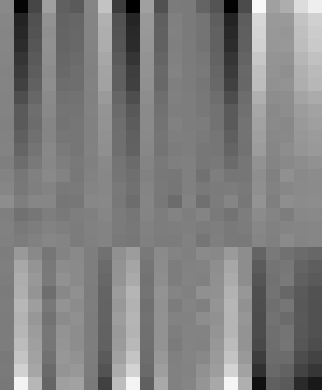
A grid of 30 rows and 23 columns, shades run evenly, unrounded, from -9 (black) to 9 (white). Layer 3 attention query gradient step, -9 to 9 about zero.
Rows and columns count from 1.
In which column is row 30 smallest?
19
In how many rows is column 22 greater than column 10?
19
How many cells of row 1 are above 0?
10
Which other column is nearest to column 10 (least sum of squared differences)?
2
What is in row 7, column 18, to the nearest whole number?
-2
